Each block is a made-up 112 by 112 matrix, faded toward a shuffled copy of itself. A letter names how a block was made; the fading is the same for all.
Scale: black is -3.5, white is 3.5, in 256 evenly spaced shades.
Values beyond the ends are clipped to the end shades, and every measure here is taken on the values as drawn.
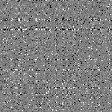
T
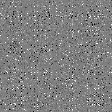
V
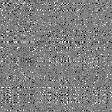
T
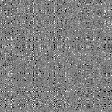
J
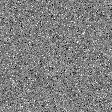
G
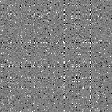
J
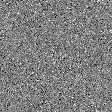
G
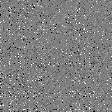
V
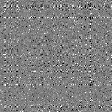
J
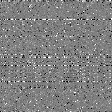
T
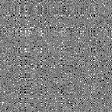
J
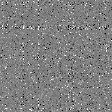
V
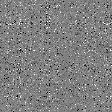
V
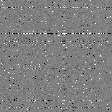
T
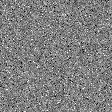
G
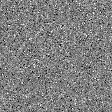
G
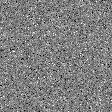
G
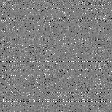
T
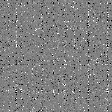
V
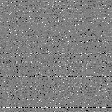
T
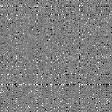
J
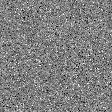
G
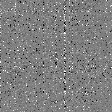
V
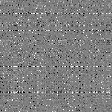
T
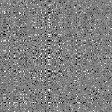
J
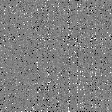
V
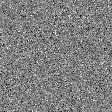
G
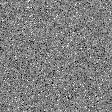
G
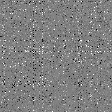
V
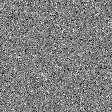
G
